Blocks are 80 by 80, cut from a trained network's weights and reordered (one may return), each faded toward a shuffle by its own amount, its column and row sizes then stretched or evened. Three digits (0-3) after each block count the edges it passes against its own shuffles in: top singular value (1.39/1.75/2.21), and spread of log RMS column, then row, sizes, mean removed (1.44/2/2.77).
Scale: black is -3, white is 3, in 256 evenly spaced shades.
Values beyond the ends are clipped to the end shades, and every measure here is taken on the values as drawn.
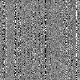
2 3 0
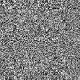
2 1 2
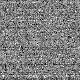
1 1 0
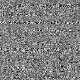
0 0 3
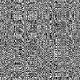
3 3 1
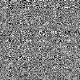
1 2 3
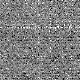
1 2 2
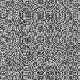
3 0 1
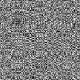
3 2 1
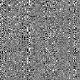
2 3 2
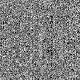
1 1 1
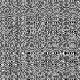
3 0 2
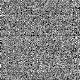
0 2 0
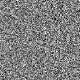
1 2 0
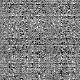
2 3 0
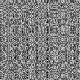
3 2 0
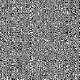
1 3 2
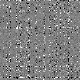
2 3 2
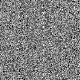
0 2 0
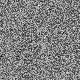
0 0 0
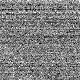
2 0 1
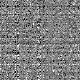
2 3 0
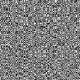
3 3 1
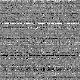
3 1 3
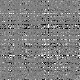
2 3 3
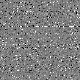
1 1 2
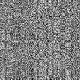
2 1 0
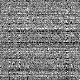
3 2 2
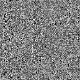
0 2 1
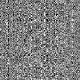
2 3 0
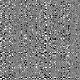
3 3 2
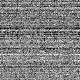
3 1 2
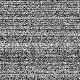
3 1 0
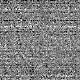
2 2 2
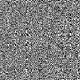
2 2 1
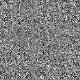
0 3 2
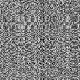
3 1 1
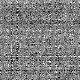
2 3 1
